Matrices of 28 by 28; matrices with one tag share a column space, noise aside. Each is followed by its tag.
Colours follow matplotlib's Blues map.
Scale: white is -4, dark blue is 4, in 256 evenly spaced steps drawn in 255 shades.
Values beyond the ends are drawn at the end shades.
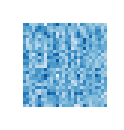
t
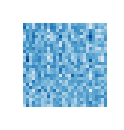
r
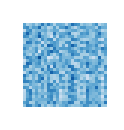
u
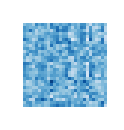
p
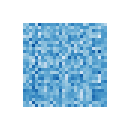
u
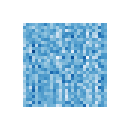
u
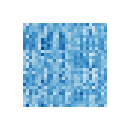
t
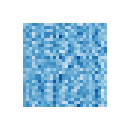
u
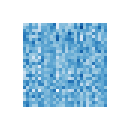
r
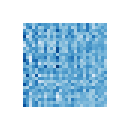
r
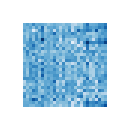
p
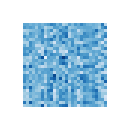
u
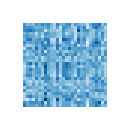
p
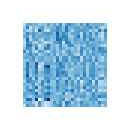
p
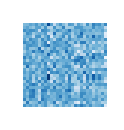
u
